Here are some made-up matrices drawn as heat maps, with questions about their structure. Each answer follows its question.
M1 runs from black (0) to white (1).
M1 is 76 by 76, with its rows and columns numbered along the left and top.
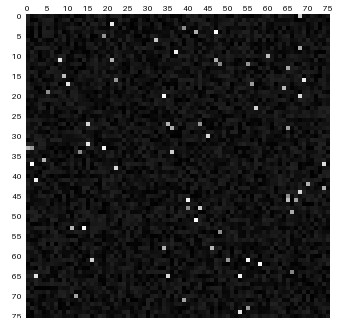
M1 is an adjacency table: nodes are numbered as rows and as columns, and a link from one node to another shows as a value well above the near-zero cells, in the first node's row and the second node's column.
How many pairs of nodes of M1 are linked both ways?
1
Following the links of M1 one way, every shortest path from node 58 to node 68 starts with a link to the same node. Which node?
node 46
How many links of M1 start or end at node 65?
7
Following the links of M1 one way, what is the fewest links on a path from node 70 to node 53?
5
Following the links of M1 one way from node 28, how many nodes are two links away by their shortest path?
4
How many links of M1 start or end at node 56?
1
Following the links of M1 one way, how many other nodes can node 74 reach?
7
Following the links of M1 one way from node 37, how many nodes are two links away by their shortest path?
1
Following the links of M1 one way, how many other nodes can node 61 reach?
5
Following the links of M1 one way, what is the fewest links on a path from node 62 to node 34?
2
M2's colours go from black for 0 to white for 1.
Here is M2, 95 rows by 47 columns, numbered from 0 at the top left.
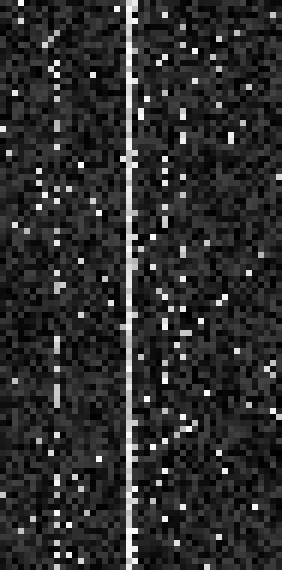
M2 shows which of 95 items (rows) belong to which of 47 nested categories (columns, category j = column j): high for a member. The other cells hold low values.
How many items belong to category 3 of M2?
3
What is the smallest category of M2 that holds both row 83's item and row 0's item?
22
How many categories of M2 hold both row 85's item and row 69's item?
1
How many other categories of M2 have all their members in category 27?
8
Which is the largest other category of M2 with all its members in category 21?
9
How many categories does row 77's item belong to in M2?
1
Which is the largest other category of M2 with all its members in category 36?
8
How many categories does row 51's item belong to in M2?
3
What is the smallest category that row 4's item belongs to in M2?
30
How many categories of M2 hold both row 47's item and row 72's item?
2
